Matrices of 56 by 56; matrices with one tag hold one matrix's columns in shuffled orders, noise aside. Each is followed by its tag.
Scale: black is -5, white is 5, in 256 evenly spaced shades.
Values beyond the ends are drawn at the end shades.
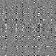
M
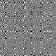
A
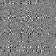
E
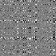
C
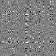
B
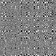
A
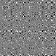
A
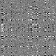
M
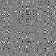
B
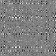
E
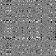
C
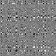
E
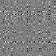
B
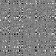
E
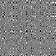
A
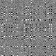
M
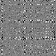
C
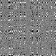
A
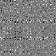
C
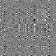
M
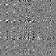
C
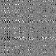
C
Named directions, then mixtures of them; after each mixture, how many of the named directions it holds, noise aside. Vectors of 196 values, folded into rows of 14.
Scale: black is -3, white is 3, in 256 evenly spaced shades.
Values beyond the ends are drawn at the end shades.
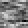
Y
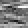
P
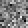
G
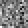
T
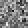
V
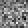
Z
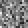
one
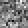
three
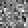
two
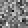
one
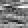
one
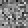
two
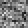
three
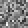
one
